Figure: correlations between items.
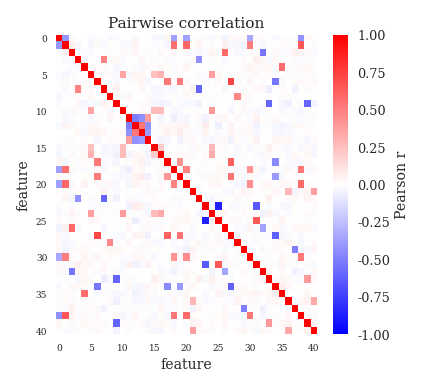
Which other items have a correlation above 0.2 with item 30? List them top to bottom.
1, 18, 20, 38
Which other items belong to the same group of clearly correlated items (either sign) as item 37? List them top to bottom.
29
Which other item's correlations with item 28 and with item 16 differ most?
8
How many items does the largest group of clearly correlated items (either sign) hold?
6
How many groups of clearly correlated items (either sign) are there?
12
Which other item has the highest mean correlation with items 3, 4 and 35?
7
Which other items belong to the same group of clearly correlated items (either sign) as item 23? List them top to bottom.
25, 31
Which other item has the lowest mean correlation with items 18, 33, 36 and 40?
9
